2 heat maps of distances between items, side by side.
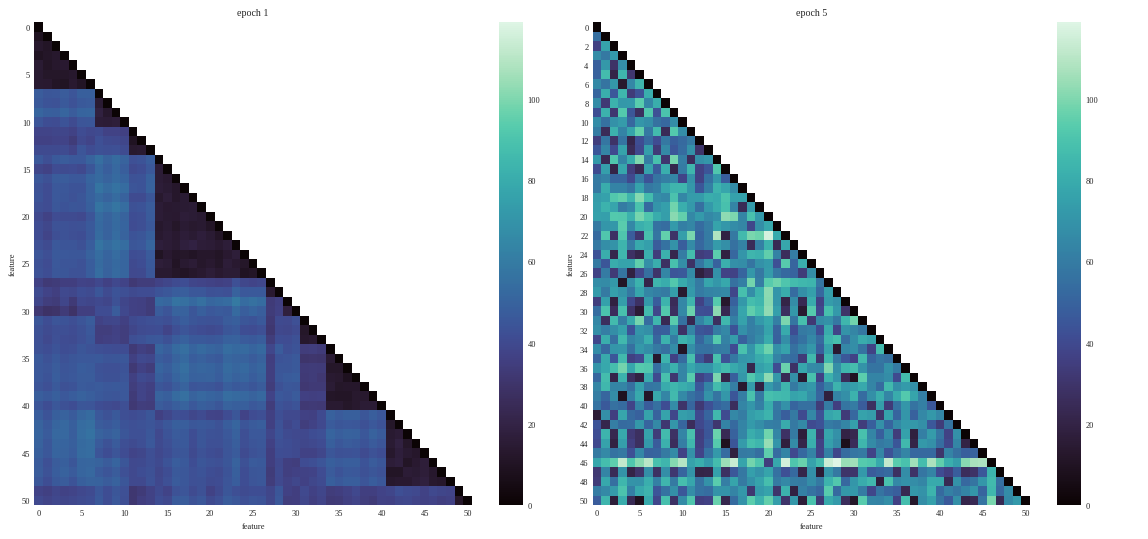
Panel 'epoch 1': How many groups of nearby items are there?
10
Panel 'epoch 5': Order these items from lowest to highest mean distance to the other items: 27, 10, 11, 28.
10, 28, 11, 27
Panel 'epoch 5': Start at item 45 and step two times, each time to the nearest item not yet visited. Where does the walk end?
40
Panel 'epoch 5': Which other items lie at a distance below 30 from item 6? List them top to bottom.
3, 27, 39
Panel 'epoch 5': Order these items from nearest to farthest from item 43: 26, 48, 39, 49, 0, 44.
44, 26, 0, 48, 49, 39
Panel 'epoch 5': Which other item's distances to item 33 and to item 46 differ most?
48
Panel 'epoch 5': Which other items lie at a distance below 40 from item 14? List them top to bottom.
1, 8, 11, 31, 42
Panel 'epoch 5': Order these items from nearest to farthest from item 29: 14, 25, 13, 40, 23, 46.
13, 40, 23, 25, 14, 46
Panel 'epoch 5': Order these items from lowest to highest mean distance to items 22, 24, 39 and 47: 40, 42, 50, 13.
50, 13, 40, 42
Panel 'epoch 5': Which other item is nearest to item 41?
0
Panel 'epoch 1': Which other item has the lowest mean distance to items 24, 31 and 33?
32
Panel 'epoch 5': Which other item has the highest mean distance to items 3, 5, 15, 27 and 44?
46
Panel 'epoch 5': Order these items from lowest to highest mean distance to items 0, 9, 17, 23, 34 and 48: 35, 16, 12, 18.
12, 35, 16, 18
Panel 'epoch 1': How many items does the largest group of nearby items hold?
13
